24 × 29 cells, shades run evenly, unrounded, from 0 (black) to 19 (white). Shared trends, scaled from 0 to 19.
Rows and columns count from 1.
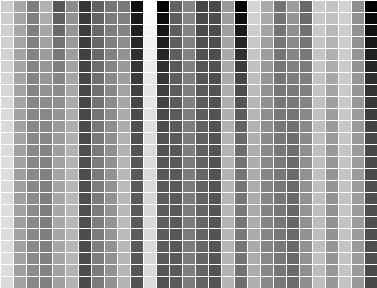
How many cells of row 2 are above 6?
22
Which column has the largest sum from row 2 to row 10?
12
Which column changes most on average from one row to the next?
19
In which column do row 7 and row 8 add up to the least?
29
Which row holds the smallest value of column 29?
1
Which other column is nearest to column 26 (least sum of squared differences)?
2
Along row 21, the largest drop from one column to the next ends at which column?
13
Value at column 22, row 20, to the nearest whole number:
9
